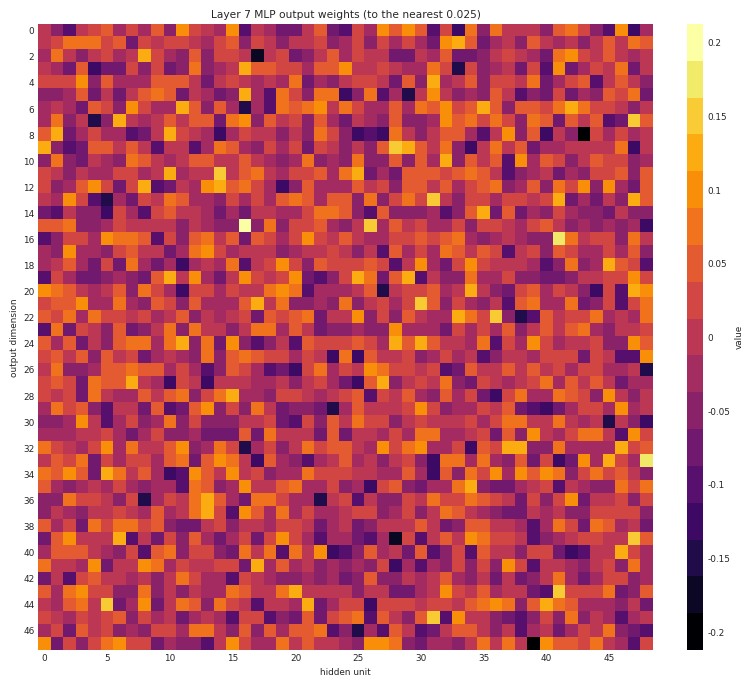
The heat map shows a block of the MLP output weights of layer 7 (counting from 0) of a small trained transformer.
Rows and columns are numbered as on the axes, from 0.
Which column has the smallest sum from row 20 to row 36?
22
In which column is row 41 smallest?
28
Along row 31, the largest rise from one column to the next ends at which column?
47
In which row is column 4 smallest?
7
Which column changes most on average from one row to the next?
16
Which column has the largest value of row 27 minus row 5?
27
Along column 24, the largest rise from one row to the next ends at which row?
6
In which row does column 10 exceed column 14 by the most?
8
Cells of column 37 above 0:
19
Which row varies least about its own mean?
42
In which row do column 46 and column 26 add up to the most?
40
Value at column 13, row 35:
0.05
